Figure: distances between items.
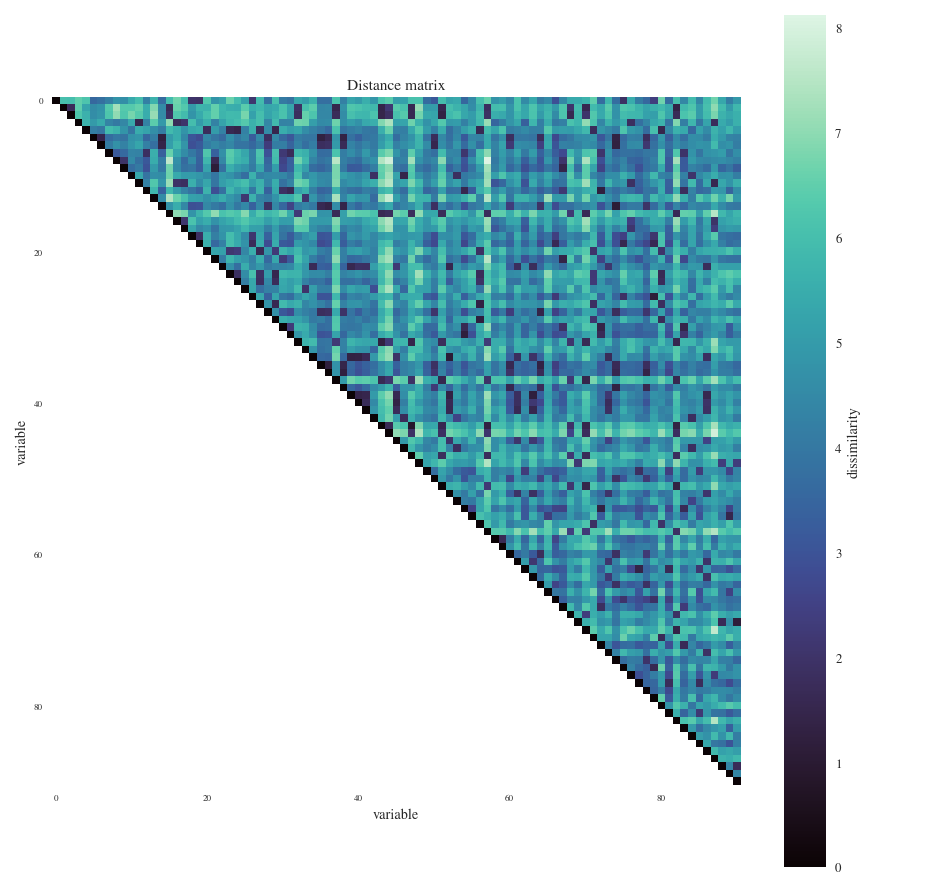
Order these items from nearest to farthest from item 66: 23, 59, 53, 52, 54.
54, 59, 52, 53, 23
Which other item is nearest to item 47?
43
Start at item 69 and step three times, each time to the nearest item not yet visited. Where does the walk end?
48
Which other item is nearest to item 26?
79
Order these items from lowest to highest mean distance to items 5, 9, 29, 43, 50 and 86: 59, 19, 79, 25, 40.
40, 19, 79, 25, 59
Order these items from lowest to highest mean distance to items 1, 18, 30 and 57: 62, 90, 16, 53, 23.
62, 90, 53, 23, 16
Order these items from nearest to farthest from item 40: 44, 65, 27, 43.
27, 65, 43, 44
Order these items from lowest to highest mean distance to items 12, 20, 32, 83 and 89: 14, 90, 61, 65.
14, 65, 90, 61
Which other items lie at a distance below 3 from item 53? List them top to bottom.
10, 42, 46, 84
